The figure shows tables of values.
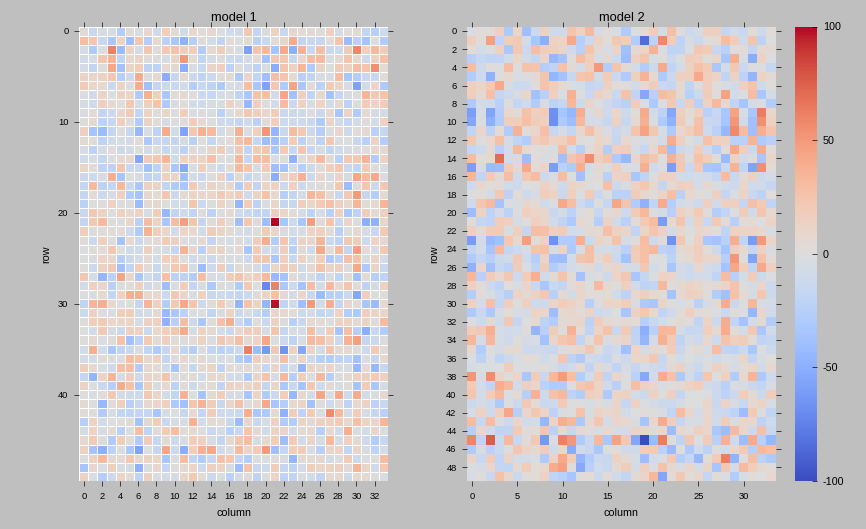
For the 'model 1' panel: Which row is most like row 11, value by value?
46
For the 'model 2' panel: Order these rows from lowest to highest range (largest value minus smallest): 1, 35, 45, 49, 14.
35, 49, 14, 1, 45
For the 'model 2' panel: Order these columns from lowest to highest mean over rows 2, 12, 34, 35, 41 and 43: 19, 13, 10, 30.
19, 30, 13, 10
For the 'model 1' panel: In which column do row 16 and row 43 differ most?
21
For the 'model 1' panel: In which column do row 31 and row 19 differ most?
30
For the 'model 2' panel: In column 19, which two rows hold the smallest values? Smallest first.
45, 1
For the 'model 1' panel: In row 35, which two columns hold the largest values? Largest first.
18, 1
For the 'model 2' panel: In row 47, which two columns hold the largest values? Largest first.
28, 10
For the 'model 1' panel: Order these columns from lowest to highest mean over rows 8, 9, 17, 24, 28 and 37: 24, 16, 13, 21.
24, 13, 16, 21
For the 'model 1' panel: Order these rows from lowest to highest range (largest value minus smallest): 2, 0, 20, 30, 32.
0, 20, 32, 2, 30
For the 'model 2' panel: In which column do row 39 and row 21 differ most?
21
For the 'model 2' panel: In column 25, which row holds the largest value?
5
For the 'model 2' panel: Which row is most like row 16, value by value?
27
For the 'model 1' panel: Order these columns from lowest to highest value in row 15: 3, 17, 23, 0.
3, 23, 0, 17
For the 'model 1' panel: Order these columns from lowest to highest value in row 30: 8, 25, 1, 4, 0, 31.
31, 0, 4, 8, 1, 25
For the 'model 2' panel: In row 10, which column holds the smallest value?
9
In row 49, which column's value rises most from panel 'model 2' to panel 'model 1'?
21
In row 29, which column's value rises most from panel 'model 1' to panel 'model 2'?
30
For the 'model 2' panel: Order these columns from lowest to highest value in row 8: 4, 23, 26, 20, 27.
20, 23, 4, 26, 27
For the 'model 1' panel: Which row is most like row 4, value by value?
16
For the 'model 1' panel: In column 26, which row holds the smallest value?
29
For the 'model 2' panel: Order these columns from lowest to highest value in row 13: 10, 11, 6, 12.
12, 11, 6, 10
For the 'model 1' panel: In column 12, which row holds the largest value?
43
